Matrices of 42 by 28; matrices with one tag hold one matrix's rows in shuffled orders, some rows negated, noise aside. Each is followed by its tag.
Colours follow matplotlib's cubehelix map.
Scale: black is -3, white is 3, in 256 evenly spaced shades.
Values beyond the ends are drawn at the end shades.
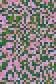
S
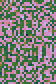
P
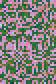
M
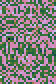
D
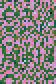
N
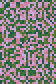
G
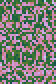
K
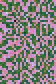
S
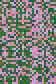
M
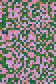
S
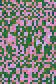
P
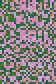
G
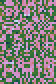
N
